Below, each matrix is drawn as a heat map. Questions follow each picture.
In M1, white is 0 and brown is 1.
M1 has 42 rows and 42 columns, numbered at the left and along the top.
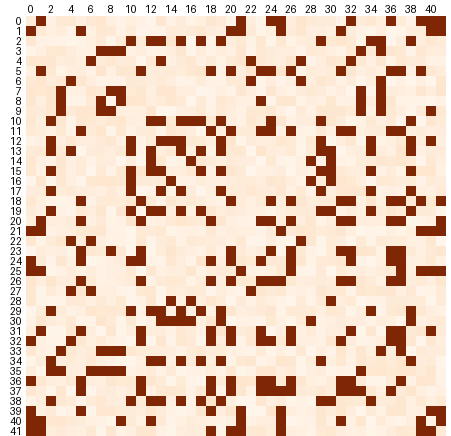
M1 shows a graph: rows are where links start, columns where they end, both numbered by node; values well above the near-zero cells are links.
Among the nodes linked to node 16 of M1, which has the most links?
node 10
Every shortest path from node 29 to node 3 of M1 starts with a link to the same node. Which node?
node 2
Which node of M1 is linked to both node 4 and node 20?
node 32
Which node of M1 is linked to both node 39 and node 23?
node 5
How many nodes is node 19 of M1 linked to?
10
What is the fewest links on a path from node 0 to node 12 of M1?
2
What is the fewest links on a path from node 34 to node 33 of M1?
3
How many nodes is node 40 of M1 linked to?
9
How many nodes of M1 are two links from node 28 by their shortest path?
6
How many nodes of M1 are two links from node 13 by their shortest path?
10
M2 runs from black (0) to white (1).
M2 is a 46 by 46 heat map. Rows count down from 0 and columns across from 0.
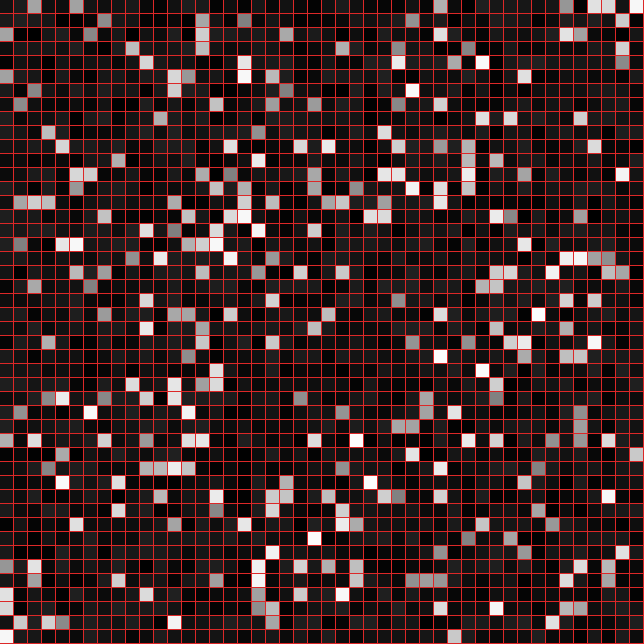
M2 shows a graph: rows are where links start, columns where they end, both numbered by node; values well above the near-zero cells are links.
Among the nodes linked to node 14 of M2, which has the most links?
node 31
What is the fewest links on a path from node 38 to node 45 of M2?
4
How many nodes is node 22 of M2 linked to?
7
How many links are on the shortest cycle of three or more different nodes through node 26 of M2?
5
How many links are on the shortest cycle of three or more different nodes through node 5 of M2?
3
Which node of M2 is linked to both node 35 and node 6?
node 20
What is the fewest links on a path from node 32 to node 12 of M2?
3
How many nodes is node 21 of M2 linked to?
5
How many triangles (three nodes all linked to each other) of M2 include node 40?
7
